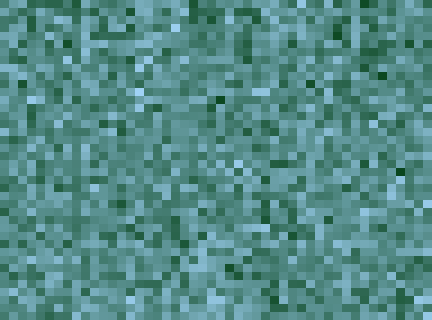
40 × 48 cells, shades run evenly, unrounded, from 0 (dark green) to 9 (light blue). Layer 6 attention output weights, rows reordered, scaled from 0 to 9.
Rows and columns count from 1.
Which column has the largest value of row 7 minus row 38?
31
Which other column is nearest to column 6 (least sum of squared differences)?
44
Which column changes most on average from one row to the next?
15
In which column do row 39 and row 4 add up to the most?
10
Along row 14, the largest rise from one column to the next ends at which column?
25
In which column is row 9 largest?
16
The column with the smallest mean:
33
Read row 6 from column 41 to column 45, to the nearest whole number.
3 4 2 2 4
